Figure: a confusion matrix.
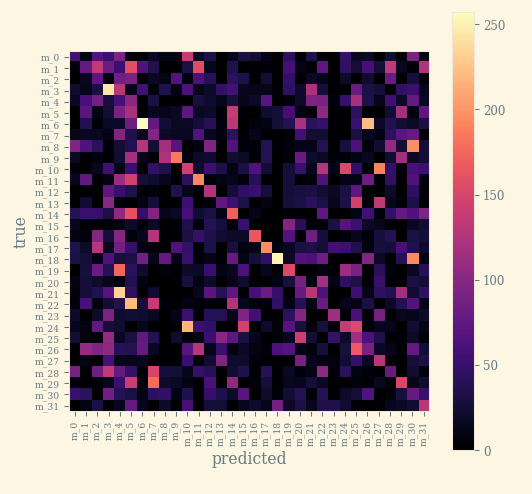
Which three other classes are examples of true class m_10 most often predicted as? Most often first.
m_27, m_24, m_22
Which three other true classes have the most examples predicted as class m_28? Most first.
m_1, m_8, m_2
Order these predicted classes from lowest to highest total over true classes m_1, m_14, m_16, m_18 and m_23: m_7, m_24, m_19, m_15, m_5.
m_24, m_15, m_19, m_7, m_5
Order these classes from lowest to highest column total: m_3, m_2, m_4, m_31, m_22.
m_31, m_2, m_22, m_3, m_4
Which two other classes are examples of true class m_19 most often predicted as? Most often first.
m_4, m_24
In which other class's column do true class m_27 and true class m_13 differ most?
m_25
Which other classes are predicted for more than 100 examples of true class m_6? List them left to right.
m_14, m_20, m_26
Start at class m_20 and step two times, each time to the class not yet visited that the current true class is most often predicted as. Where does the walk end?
m_5
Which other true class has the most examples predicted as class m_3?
m_28
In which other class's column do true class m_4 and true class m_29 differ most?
m_7
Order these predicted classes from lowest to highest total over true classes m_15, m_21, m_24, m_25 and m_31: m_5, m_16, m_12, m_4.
m_16, m_5, m_12, m_4
